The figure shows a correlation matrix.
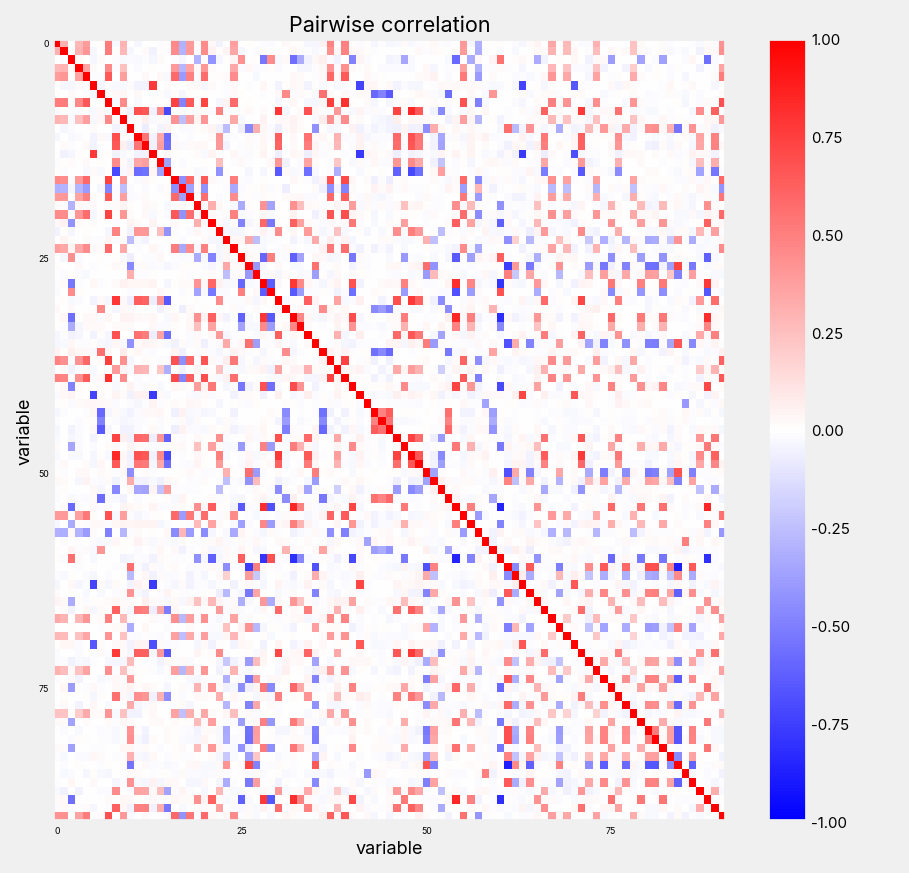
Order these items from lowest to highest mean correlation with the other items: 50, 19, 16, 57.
57, 50, 19, 16
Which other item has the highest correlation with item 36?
6
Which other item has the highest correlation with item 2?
60
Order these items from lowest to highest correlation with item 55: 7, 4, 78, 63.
63, 78, 4, 7
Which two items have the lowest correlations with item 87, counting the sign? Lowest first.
15, 52
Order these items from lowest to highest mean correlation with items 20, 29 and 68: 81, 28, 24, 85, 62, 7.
28, 81, 85, 62, 24, 7
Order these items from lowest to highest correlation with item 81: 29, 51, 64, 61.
29, 51, 64, 61
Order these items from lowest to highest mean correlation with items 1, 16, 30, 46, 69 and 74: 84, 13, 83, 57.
57, 84, 13, 83
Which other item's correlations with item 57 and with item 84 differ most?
61
